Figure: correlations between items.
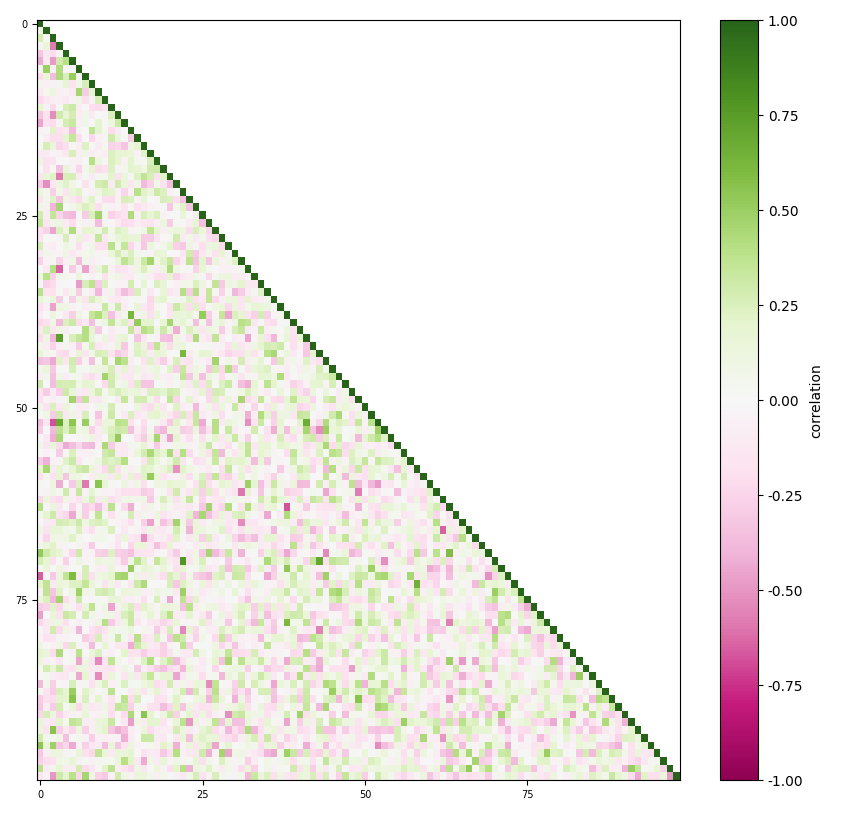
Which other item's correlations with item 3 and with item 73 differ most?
20
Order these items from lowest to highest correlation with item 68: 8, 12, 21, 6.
8, 12, 21, 6
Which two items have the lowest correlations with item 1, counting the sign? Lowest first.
21, 57
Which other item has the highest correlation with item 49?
88
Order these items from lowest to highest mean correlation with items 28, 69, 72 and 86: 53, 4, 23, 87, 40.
40, 23, 87, 4, 53
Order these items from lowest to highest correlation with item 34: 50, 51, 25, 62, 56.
50, 25, 56, 62, 51
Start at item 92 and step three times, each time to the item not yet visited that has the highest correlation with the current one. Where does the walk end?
0
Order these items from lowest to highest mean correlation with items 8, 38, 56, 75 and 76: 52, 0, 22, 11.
11, 0, 52, 22
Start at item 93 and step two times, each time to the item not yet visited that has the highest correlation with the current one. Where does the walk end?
17
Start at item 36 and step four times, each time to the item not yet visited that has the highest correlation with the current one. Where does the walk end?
74
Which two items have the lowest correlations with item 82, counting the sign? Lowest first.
90, 85
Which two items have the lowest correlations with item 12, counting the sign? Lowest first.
2, 92
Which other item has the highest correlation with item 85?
83
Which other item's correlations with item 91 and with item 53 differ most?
43
